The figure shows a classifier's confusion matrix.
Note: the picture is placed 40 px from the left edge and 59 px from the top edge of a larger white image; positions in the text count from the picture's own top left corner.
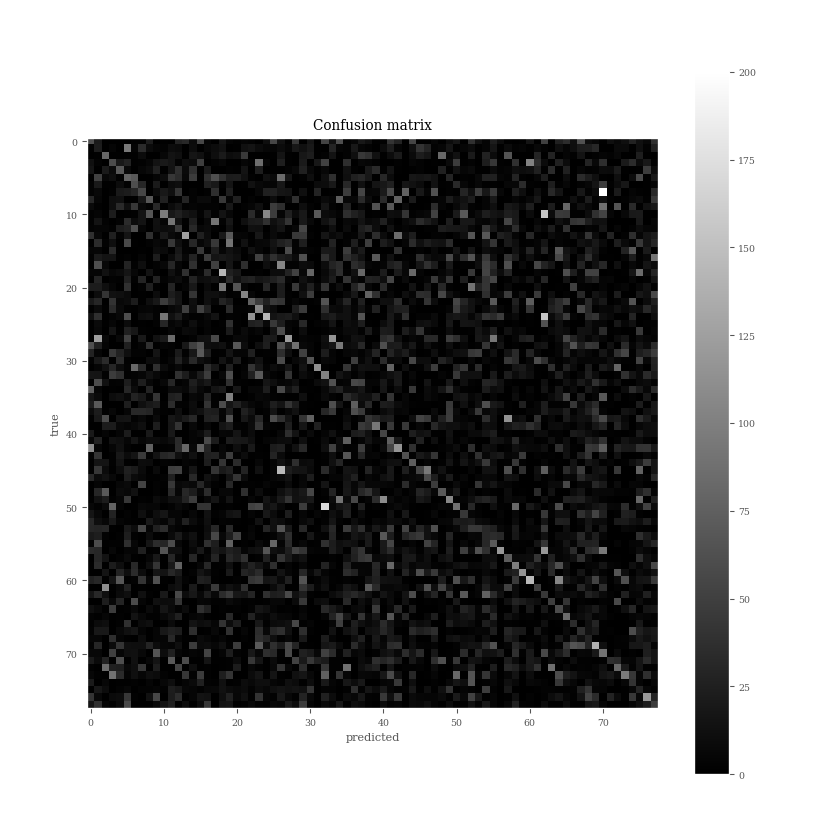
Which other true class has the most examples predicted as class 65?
9
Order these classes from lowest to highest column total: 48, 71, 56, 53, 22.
71, 56, 48, 53, 22
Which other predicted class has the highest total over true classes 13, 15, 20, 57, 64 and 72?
52
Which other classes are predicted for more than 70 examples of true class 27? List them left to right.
1, 11, 33, 55
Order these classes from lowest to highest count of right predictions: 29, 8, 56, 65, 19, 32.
19, 29, 8, 65, 32, 56
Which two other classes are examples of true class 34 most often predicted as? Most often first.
0, 26
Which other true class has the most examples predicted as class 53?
56
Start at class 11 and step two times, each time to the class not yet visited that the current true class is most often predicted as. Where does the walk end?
26
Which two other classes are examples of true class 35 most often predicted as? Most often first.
19, 70
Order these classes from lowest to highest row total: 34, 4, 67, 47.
47, 4, 34, 67
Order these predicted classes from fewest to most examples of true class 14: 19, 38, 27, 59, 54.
59, 54, 27, 38, 19
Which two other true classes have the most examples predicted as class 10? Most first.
24, 56
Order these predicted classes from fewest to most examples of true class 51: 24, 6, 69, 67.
6, 24, 67, 69
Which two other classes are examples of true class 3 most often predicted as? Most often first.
60, 23
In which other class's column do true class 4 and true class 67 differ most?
74
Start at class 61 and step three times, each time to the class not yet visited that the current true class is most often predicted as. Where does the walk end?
30
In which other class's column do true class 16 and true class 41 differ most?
77
